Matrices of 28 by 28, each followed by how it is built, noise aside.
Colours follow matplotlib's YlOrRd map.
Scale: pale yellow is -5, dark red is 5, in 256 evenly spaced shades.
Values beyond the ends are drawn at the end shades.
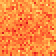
smooth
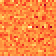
uneven rows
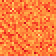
Toeplitz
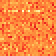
uneven rows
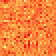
low rank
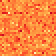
uneven rows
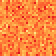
repeating columns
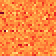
uneven rows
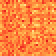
blocks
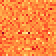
uneven rows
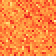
Toeplitz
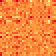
low rank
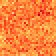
smooth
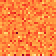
uneven rows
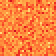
repeating columns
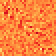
banded
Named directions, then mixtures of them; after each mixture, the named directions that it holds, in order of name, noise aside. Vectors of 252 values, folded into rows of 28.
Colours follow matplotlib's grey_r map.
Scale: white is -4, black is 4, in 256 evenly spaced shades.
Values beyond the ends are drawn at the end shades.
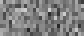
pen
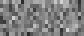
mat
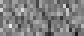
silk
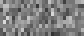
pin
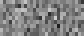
pen.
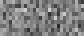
pen.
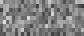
pin.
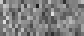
pin, silk.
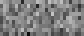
mat, pin.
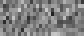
pin.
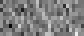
silk.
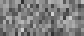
mat, pin.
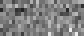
pen, pin, silk.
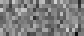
mat, pen, silk.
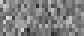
pen, pin.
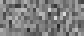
pen.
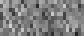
mat, pin, silk.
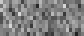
mat, pin, silk.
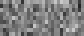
mat.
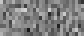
pen.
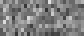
pin.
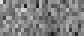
pen, pin, silk.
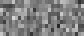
mat, pen, pin.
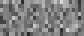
mat.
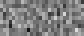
mat, pen, silk.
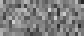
pen.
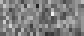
pin, silk.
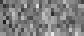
pin, silk.
